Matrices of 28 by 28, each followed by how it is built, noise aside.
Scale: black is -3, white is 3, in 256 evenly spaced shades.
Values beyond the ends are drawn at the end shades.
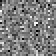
uneven columns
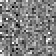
uneven columns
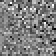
upper triangular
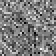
Toeplitz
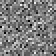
Hankel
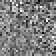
upper triangular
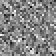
Toeplitz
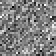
Hankel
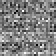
blocks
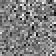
upper triangular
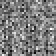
blocks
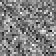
Toeplitz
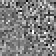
upper triangular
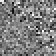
upper triangular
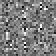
uneven columns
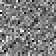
Hankel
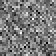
Toeplitz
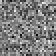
blocks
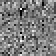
uneven columns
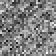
Hankel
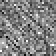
Toeplitz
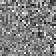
upper triangular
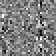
uneven columns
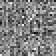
blocks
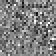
upper triangular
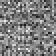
blocks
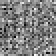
blocks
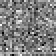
blocks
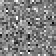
uneven columns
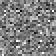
blocks
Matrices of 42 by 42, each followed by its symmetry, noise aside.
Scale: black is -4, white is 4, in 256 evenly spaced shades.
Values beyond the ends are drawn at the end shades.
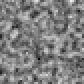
antisymmetric.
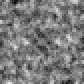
same after a half turn.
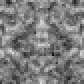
mirrored left to right.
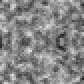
mirrored top to bottom.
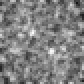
same after a half turn.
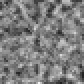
no symmetry.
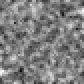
same after a half turn.
